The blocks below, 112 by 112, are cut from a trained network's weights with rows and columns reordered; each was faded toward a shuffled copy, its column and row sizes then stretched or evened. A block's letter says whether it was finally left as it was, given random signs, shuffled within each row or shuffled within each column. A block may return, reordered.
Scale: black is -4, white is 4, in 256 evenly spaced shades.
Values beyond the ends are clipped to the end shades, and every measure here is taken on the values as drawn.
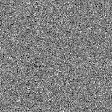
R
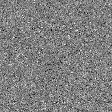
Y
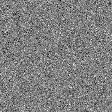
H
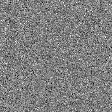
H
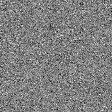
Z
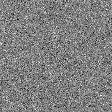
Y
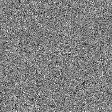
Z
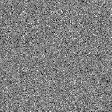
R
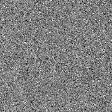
Z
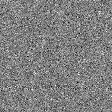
Y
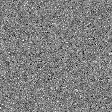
Y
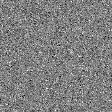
H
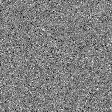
Y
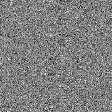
R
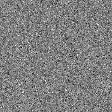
H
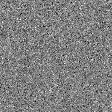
Y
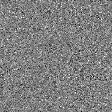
R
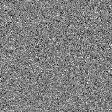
R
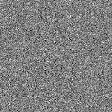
R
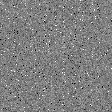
H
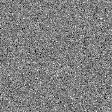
H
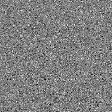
R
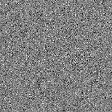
R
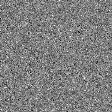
Z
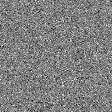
Y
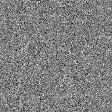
H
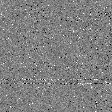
Z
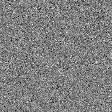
Y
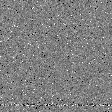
Y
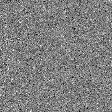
H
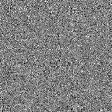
R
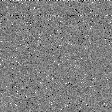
R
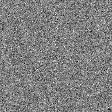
H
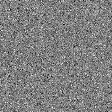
Z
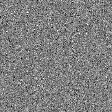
H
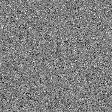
Y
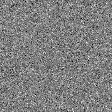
H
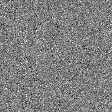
H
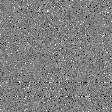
Z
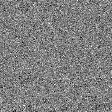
Z
